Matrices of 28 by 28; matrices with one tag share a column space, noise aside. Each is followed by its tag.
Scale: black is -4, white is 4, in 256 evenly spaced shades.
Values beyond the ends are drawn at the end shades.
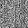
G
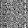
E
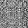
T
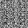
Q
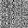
Q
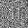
T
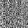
Q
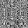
Q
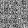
G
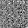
G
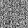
Q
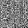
G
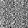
Q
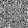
G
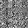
Q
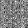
G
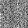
E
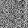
G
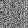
E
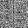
G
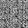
G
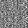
E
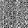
Q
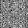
E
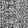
G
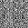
T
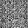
G
